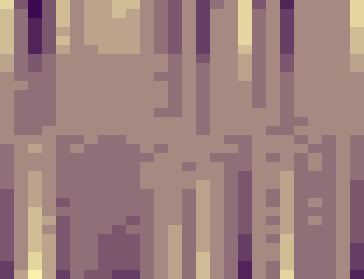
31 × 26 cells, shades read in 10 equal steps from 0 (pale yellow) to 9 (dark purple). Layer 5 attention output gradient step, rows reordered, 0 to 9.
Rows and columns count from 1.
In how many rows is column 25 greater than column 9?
6
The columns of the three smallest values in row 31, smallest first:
3, 21, 15
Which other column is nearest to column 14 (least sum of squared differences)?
11
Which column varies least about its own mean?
25
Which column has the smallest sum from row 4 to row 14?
18
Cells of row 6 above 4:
8
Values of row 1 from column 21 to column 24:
8 4 4 4
